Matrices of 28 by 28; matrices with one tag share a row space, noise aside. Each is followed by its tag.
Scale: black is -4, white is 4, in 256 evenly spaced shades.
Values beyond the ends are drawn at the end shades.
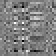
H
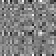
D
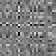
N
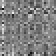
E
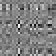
N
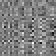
D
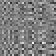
D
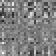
E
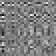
E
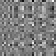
D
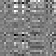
H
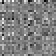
E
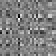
N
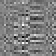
H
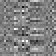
H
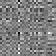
N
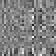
D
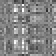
H
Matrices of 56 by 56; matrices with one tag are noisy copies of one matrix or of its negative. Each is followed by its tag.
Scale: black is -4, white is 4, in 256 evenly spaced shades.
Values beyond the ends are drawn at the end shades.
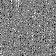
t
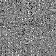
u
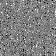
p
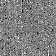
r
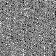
p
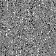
u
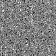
u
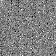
t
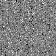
u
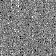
t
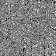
p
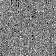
t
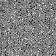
u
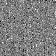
p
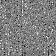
r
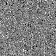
p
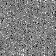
p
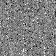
p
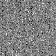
u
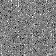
t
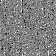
r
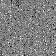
t
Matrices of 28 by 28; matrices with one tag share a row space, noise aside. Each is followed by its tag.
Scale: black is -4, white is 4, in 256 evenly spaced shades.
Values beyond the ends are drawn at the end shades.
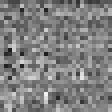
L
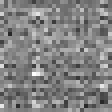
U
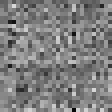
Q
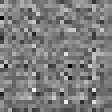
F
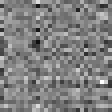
U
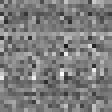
F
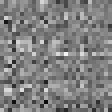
L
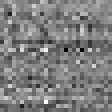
L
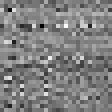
L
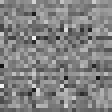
F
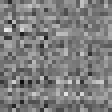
L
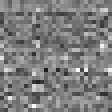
U
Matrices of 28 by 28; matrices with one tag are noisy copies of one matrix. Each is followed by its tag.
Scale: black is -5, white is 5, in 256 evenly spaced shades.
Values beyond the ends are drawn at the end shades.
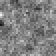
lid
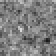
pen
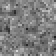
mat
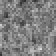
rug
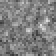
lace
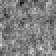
rug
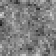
lid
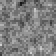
rug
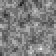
rug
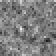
pen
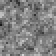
lid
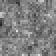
lid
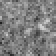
lace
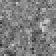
lace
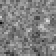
lace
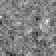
lace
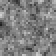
lid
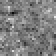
mat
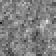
lace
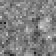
lace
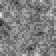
lid
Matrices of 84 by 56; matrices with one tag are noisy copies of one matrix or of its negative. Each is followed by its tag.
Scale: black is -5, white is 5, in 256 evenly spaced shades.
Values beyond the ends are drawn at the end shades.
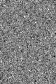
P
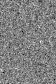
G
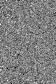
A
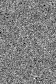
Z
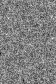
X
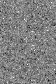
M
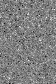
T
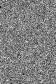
A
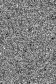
X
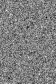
T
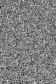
A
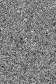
M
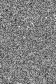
T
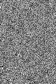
A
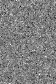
T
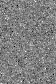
X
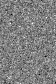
T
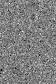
G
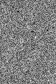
M
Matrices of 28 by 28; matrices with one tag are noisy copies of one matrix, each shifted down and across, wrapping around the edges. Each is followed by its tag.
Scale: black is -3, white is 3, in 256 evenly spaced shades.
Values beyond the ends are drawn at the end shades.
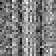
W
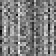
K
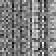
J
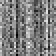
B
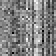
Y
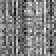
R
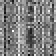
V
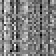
J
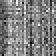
R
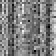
W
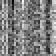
W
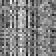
Y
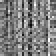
K
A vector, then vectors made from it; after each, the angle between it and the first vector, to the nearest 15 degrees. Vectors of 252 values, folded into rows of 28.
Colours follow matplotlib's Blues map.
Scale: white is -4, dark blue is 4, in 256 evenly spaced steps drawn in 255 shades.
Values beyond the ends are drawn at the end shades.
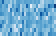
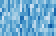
75 degrees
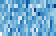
60 degrees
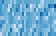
15 degrees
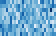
75 degrees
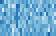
60 degrees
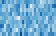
45 degrees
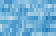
120 degrees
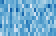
45 degrees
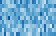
75 degrees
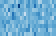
90 degrees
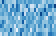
30 degrees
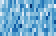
150 degrees
